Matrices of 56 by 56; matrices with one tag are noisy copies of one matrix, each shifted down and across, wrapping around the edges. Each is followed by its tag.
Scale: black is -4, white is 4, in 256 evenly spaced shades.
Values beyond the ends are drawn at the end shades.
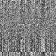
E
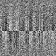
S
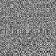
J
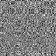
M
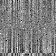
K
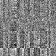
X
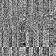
X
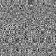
M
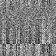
S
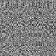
J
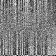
K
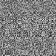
M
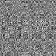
M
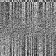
K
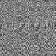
J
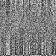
E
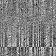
K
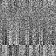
S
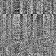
X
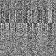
E
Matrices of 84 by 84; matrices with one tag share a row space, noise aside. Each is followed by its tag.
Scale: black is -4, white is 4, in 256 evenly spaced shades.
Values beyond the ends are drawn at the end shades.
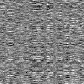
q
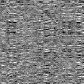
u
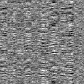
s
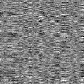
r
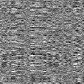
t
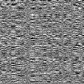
t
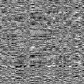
t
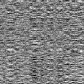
q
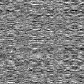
q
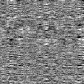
u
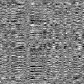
t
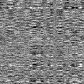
q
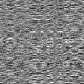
q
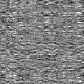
u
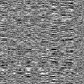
s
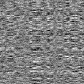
q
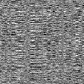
t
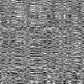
t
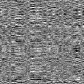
t
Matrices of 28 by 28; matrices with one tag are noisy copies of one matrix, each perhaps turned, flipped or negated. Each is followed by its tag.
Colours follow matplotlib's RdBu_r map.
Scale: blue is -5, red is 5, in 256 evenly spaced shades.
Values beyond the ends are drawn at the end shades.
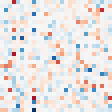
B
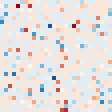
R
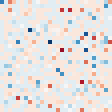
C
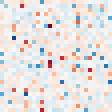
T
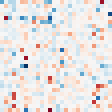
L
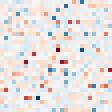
T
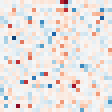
R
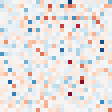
C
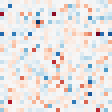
B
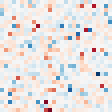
R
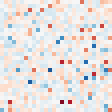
C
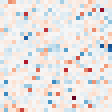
R
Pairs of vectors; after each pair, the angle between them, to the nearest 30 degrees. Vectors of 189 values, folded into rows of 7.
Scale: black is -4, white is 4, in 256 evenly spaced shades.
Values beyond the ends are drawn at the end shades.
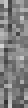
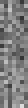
150 degrees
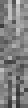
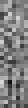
60 degrees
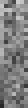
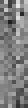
60 degrees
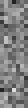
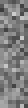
60 degrees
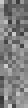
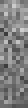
120 degrees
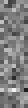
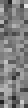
60 degrees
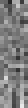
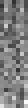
90 degrees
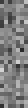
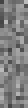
30 degrees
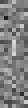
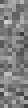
60 degrees
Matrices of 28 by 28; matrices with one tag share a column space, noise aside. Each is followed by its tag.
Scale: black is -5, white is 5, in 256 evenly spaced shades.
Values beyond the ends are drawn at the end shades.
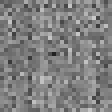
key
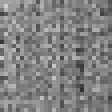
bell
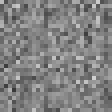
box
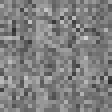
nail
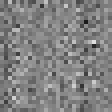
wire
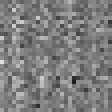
nail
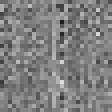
key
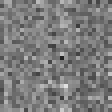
wire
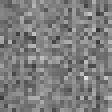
bell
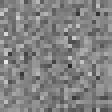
bell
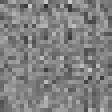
box
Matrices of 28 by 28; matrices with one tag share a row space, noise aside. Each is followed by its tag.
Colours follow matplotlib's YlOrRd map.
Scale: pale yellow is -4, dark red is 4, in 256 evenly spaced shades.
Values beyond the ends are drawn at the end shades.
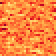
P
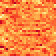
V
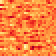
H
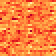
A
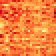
V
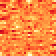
A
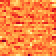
A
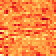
V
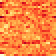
V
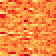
H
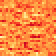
H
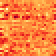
V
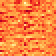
H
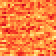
P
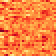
V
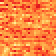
V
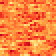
H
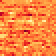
H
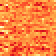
V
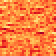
P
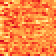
V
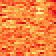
P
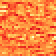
P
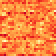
P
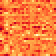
V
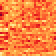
V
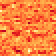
A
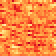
A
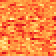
P
